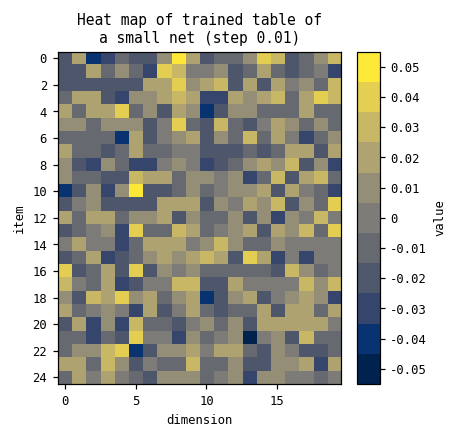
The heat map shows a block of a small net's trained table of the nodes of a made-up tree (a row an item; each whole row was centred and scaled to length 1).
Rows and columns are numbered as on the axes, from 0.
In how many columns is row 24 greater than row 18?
7
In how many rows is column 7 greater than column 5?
14
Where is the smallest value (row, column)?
21, 13
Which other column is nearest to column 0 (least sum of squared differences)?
3
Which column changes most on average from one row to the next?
5
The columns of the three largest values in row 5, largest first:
8, 11, 15
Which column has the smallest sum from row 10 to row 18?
4
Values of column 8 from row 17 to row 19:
0.03 0.01 0
